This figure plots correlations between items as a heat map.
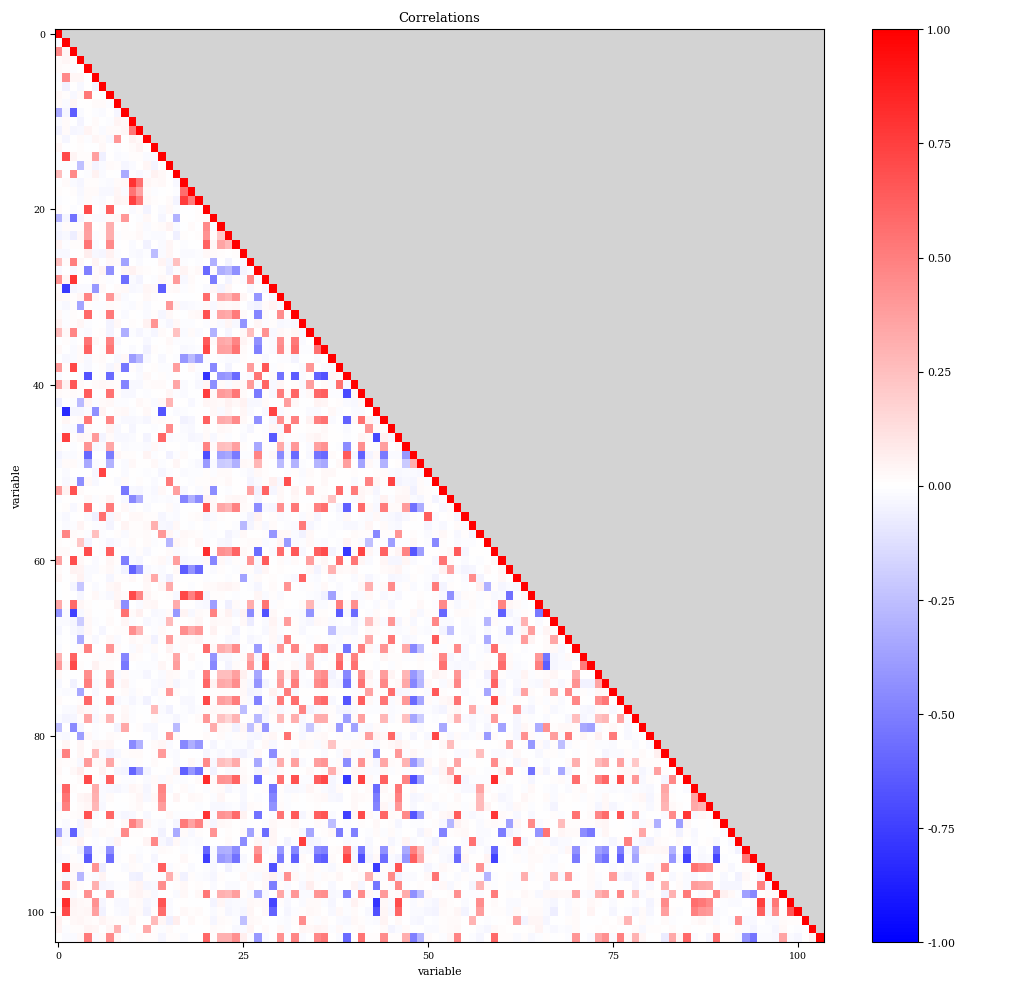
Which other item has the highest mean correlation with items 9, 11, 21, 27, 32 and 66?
91
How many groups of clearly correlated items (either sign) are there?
8
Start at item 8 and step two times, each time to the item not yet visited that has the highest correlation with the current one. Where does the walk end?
102
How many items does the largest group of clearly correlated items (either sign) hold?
31
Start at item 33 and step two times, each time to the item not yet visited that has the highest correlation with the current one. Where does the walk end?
62
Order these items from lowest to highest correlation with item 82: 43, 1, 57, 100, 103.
43, 103, 57, 100, 1
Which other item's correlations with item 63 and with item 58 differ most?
51
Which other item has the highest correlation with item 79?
66
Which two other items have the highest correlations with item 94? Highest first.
39, 48
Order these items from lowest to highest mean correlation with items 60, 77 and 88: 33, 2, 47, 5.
47, 5, 33, 2
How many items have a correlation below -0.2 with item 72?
5
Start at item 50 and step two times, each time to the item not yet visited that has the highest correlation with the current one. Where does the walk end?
55
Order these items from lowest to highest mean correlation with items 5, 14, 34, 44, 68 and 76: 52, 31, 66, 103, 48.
48, 66, 31, 52, 103
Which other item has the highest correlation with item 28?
2
